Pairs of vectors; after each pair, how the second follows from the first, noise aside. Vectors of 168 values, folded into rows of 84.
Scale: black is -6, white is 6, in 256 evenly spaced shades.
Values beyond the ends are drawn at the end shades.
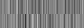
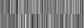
negated.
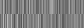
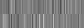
wrapped around, partly zeroed.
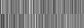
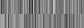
negated.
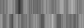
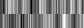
reversed, negated, scaled up.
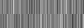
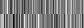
wrapped around, scaled up.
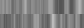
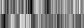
reversed, negated, scaled up.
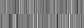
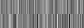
negated.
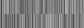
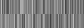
negated.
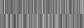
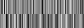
negated, scaled up.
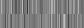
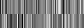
wrapped around, scaled up.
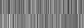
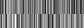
reversed, negated, scaled up.
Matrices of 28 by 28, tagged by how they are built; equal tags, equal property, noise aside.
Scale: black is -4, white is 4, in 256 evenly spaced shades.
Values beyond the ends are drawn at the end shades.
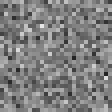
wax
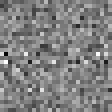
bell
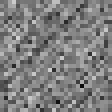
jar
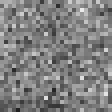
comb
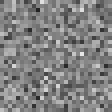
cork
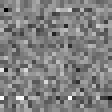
bell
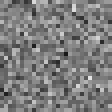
wax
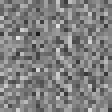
cork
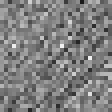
jar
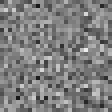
cork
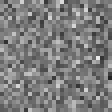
cork
